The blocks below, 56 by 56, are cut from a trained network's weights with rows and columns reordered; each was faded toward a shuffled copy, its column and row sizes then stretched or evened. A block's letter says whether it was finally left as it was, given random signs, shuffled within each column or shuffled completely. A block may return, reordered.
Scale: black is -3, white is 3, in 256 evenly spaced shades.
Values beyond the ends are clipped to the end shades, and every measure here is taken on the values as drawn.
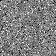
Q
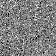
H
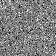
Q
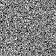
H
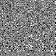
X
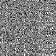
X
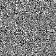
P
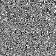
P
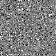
P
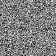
H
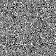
P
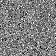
Q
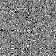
X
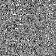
P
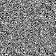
P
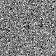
H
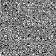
X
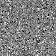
H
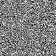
P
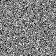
Q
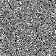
H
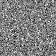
Q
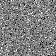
Q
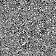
P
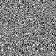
X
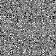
X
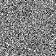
P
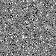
H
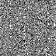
H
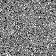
Q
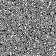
Q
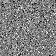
Q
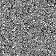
H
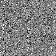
H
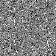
H
